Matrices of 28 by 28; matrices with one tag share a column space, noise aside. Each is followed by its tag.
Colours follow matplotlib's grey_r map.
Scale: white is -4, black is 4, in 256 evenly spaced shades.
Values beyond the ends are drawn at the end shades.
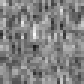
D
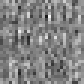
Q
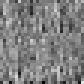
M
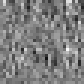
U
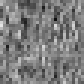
D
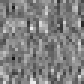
M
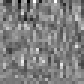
U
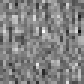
Q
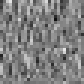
U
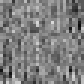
M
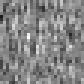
D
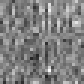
M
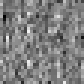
Q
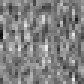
D
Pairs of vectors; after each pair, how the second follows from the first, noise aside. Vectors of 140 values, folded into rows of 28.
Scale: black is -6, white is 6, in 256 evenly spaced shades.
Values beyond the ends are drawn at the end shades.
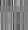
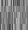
negated.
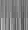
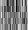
wrapped around, negated, scaled up.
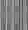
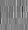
wrapped around, negated, partly zeroed.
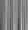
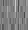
wrapped around, negated, partly zeroed.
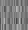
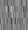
reversed, negated, partly zeroed.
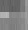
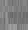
wrapped around, shrunk.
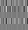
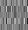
copied.
